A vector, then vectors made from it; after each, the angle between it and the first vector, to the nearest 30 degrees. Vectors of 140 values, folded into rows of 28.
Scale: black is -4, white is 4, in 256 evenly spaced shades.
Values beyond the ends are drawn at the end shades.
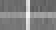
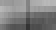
120 degrees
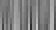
90 degrees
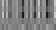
90 degrees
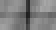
150 degrees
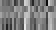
60 degrees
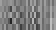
90 degrees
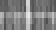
30 degrees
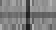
150 degrees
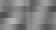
90 degrees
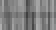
120 degrees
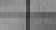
150 degrees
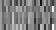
90 degrees
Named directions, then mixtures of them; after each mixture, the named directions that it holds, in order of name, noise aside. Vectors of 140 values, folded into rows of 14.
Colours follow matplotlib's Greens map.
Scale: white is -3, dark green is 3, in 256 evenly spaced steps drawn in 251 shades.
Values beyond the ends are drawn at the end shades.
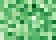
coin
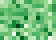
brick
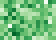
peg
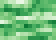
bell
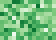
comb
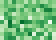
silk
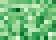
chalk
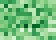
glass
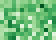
comb, silk.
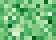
peg.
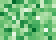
comb.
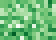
brick, glass, peg.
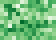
bell, comb, peg.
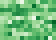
bell, brick, coin.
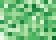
coin.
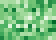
bell, glass, peg.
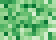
chalk, glass, peg.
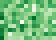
coin, silk.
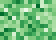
comb.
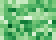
bell, silk.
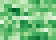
bell, chalk, comb.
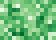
chalk, peg.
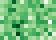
brick, peg, silk.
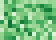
silk.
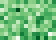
chalk.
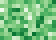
chalk, peg.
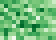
comb, glass.
